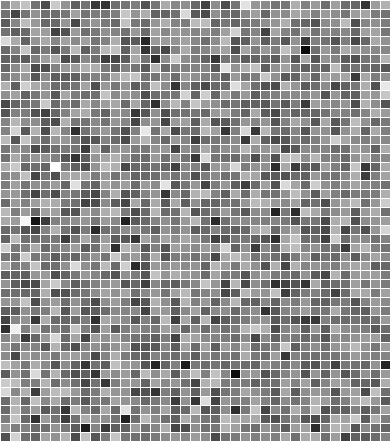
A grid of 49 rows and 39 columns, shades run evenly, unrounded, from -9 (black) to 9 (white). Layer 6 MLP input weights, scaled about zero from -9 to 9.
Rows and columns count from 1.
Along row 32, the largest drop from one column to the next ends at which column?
25
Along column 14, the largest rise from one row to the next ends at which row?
28
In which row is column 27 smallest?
35
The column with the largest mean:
2
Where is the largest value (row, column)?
19, 6
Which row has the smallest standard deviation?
40
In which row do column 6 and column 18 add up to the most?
7
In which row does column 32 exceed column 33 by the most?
46
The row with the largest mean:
30
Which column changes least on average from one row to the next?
33
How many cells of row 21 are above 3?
4
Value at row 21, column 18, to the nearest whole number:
-3
